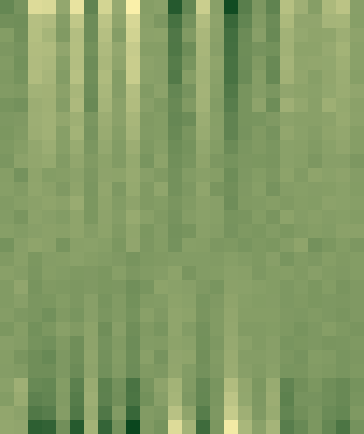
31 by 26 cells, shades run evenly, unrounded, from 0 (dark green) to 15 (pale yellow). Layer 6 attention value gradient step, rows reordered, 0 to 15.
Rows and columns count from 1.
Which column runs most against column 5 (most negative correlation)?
14
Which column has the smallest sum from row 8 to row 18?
17
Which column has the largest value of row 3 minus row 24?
10
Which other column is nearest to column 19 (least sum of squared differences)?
11
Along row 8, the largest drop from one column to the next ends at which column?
7
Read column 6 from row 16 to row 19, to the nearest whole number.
8 8 8 8
